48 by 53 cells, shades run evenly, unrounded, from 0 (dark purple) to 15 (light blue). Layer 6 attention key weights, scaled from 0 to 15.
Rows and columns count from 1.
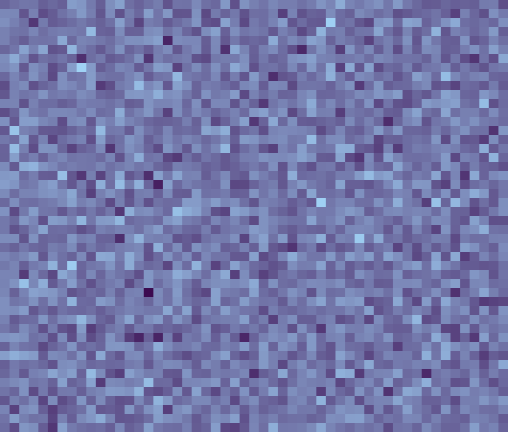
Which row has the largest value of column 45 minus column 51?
40
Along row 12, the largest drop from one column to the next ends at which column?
52
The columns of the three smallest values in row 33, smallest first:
16, 48, 22
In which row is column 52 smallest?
15
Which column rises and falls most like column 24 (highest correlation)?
2
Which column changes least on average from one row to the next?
43
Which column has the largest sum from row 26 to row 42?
8
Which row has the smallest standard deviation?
41
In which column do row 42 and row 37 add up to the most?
36
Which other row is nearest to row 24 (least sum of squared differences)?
46
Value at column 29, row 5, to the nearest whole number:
12
